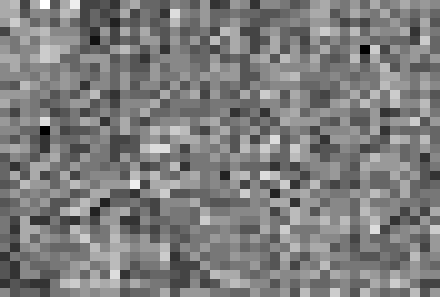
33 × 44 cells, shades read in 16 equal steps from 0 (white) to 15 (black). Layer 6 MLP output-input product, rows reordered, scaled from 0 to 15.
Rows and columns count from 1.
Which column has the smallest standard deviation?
35
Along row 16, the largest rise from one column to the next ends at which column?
29
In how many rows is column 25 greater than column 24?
21
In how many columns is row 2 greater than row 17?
22
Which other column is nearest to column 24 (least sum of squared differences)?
7
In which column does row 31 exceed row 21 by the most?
14
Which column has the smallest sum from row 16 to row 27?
27
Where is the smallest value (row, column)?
1, 5
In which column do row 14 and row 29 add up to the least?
42
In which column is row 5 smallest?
43
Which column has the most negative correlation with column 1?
12
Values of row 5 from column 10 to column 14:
14 8 11 9 10
